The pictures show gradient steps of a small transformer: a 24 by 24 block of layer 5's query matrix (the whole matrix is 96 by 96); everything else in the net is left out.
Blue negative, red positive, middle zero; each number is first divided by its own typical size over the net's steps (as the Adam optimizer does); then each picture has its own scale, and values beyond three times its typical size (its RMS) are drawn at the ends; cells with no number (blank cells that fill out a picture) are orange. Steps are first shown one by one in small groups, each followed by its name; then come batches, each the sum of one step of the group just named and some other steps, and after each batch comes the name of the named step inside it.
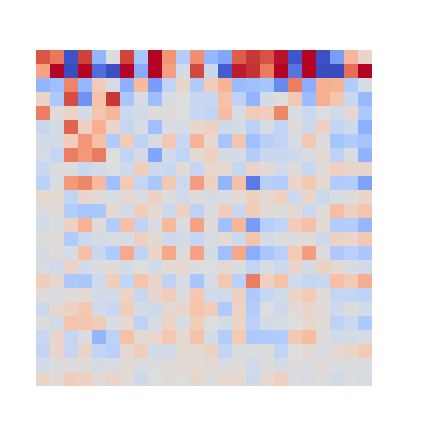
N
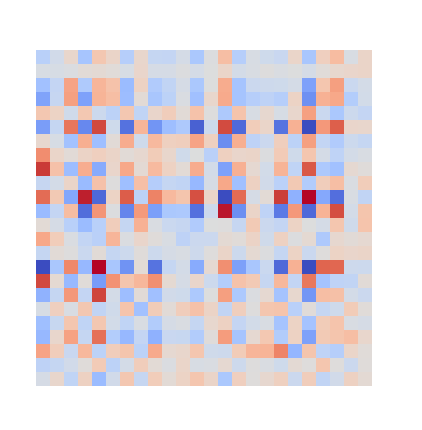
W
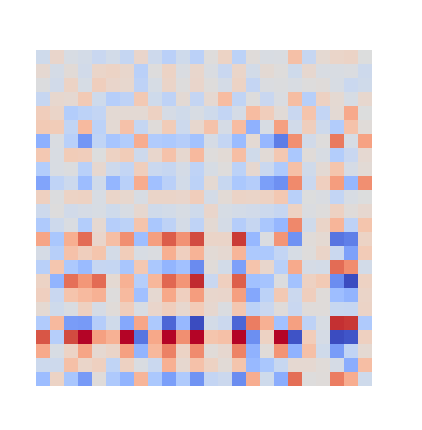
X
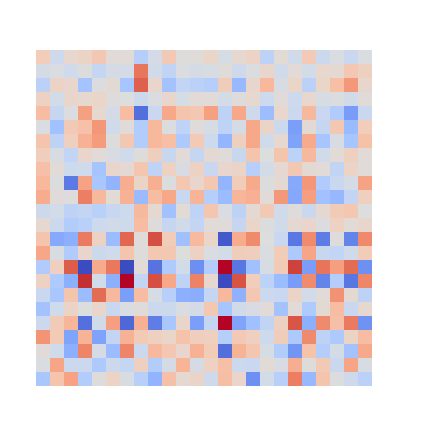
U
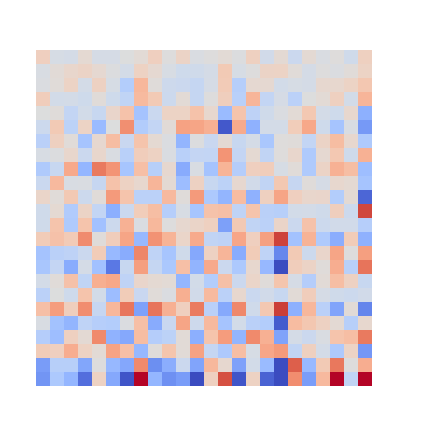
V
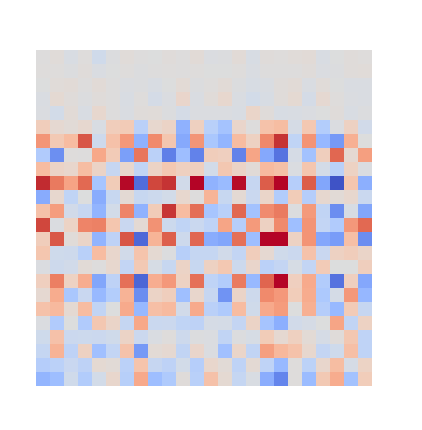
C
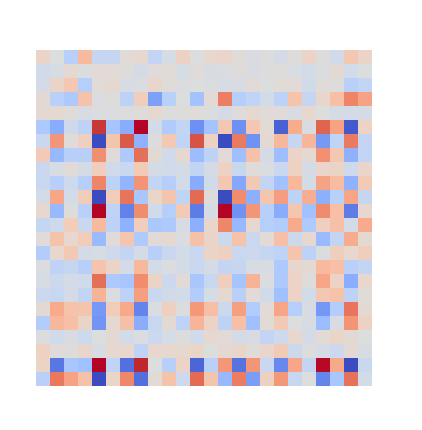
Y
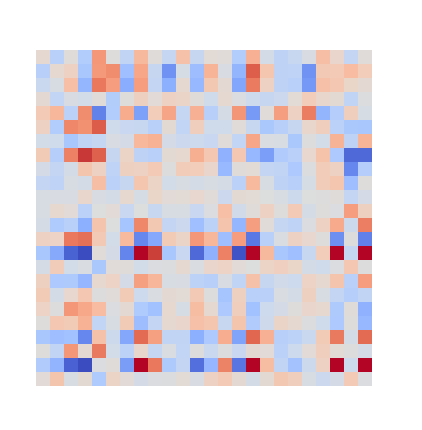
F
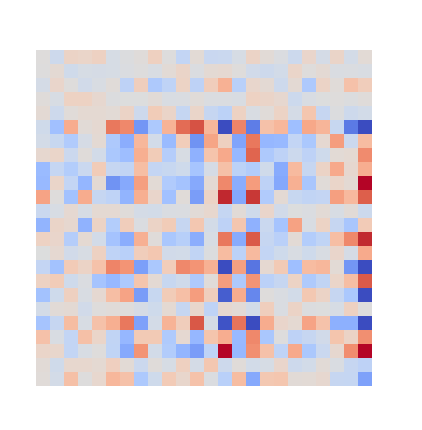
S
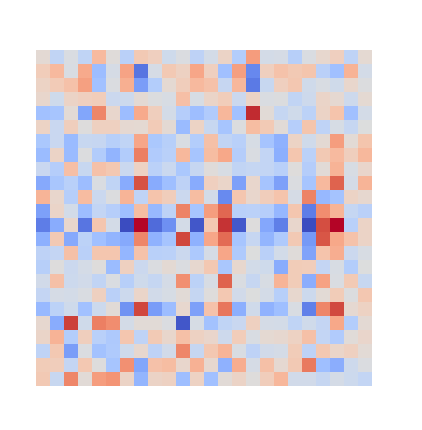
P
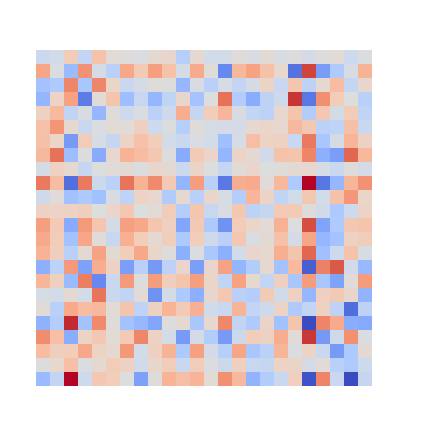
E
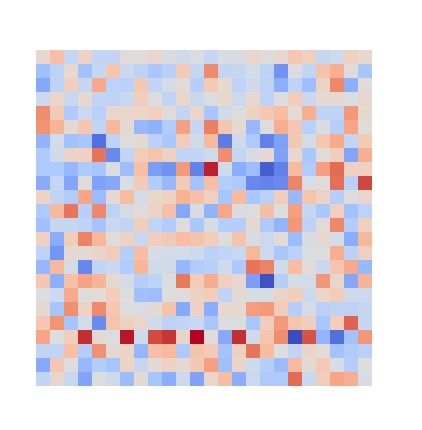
X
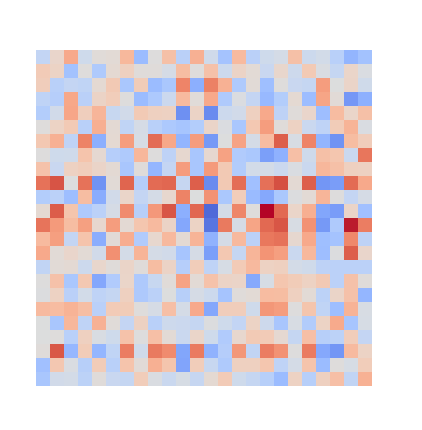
C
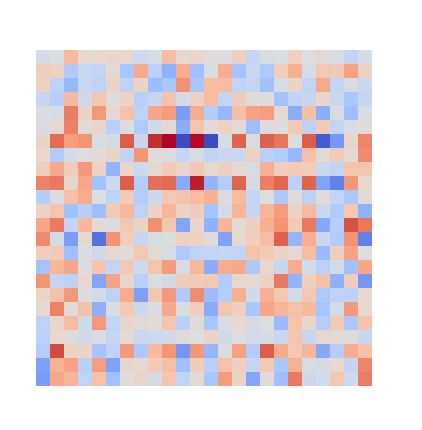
C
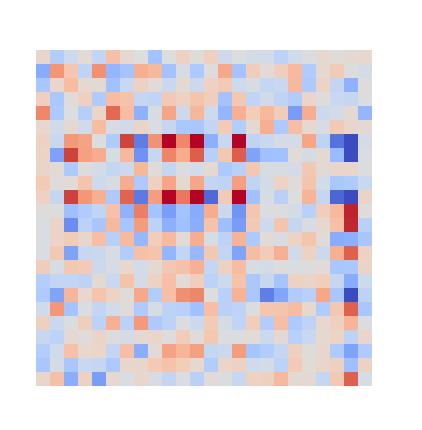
F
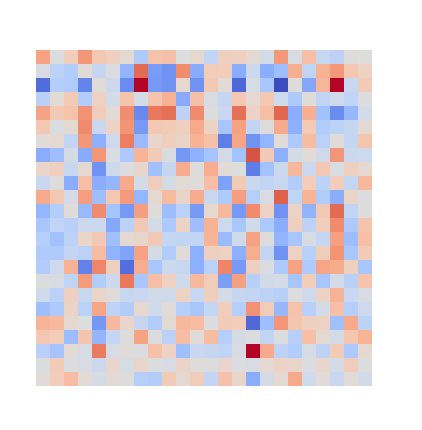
U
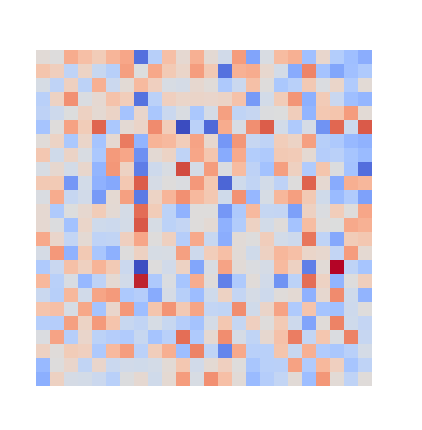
E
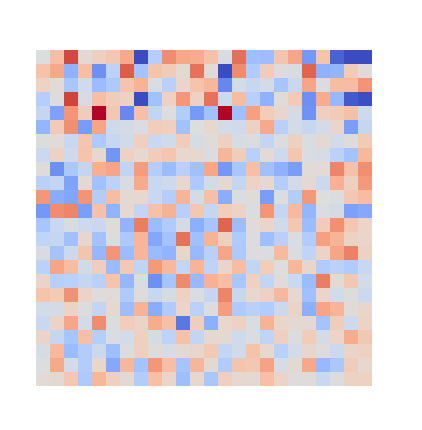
P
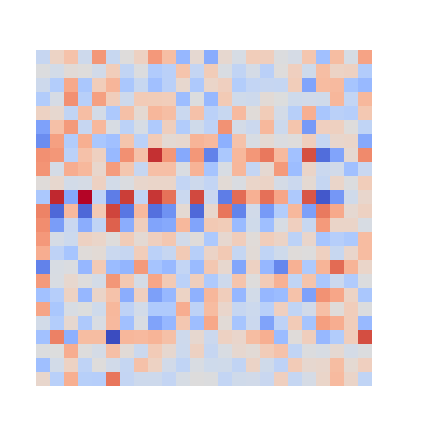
W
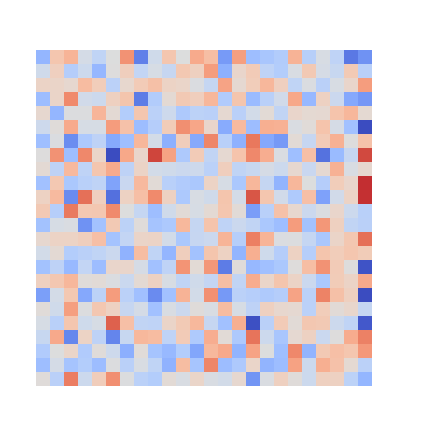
S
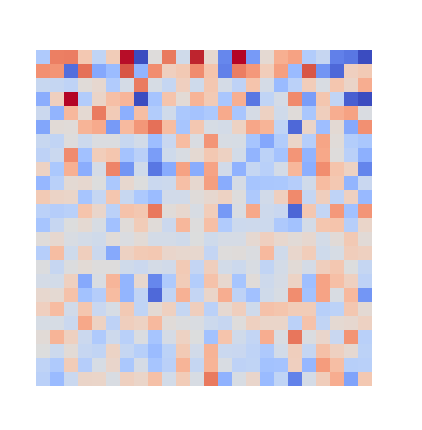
N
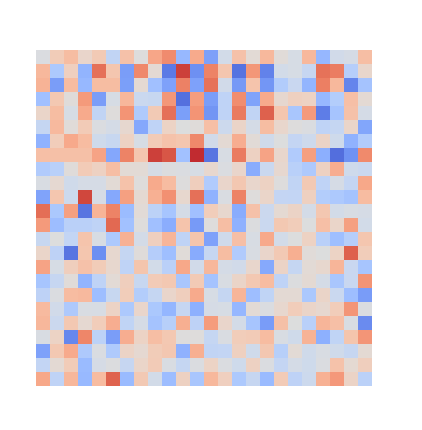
F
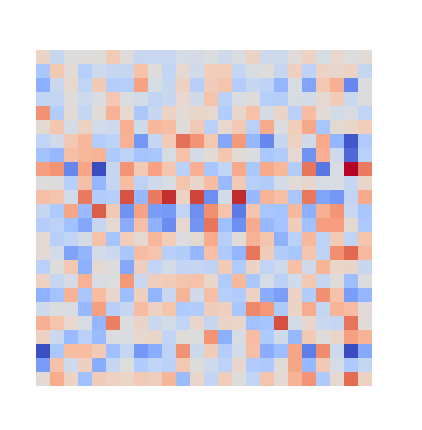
U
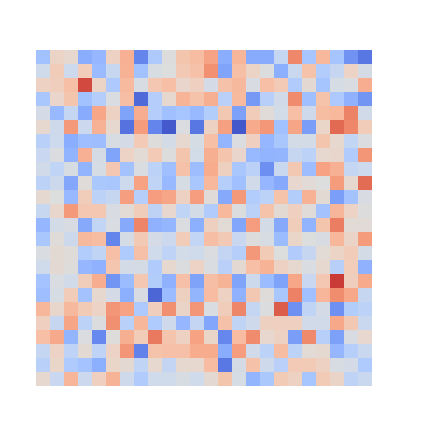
P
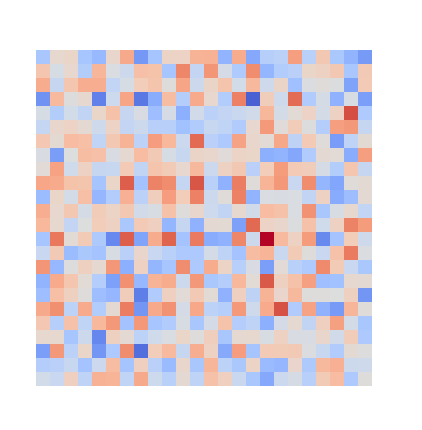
C
